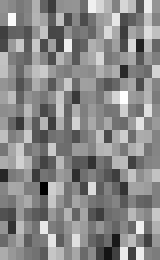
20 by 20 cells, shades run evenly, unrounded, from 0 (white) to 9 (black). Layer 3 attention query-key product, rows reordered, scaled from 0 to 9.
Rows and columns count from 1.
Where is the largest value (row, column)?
15, 6
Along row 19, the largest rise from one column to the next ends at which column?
8
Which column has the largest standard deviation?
16
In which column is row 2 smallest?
2
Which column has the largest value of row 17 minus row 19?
10
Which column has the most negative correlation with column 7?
19
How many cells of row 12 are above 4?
10
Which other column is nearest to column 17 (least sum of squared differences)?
9
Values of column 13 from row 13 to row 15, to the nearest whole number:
5 5 6
